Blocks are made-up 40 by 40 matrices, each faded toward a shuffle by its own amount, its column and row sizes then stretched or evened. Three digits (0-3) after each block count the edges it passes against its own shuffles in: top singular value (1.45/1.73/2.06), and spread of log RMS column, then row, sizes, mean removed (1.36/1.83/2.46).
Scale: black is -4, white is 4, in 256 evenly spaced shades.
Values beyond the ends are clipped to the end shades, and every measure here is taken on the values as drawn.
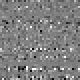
0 0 3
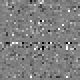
0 1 2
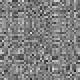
2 1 1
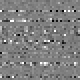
1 0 3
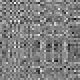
3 1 2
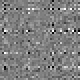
3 2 2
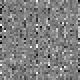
2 3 0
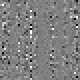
1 3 0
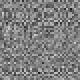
3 0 2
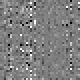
1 3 1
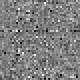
0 1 1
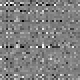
3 1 3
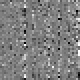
0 3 0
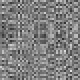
3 3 0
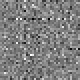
2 1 2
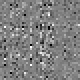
0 3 1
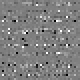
1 1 3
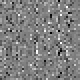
1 2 0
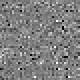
1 0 2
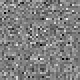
1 0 2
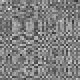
3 1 1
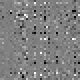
1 3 2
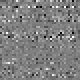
1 1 3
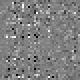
0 2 2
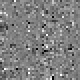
0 2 1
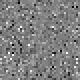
0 1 0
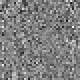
0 2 1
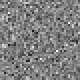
1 0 0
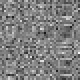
3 1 1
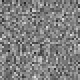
2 1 0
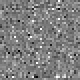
1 0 0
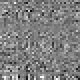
2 1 3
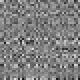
3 1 3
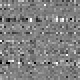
2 1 3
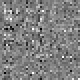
1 2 1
